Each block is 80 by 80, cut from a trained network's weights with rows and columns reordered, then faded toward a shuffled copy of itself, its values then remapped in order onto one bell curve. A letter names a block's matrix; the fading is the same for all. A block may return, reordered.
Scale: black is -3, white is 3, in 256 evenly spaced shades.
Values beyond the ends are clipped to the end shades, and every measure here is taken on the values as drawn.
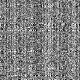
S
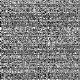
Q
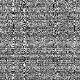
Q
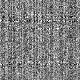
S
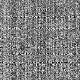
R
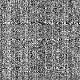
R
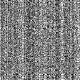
S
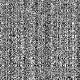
S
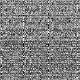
Q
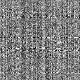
R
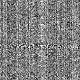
S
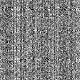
S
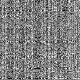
R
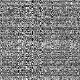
Q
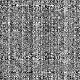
R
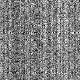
S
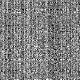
R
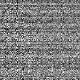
Q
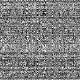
Q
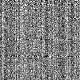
S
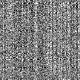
S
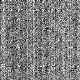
S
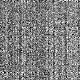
R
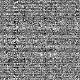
Q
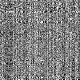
R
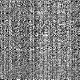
R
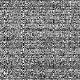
Q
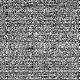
Q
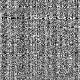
R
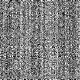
S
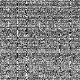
Q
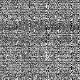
Q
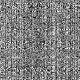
R
